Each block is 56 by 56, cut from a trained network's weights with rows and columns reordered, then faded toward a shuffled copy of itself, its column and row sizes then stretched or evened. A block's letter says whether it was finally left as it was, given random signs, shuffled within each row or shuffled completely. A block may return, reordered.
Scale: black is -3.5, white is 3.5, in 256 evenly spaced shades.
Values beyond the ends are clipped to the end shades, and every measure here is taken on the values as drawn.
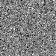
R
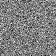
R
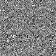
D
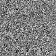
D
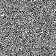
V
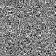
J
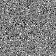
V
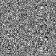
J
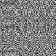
J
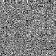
J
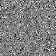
D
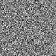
J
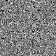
D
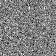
R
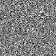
J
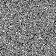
R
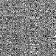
J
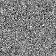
V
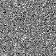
D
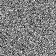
R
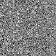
D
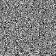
D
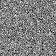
R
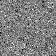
R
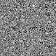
D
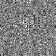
J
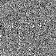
D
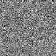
J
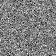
R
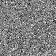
R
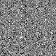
J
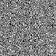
J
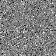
V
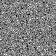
R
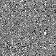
D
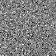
D
